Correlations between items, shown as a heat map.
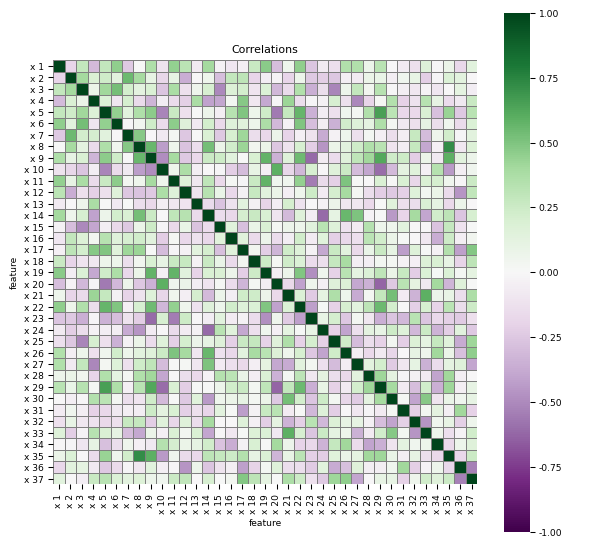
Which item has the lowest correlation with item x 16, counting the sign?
x 34
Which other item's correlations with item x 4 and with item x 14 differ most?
x 27
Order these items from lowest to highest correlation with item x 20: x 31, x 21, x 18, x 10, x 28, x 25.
x 28, x 21, x 18, x 25, x 31, x 10
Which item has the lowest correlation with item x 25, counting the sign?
x 3
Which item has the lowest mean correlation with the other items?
x 23
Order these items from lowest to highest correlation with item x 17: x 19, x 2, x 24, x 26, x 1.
x 24, x 19, x 1, x 26, x 2
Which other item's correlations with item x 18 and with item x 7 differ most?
x 2
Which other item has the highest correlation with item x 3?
x 6
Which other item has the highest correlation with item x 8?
x 35
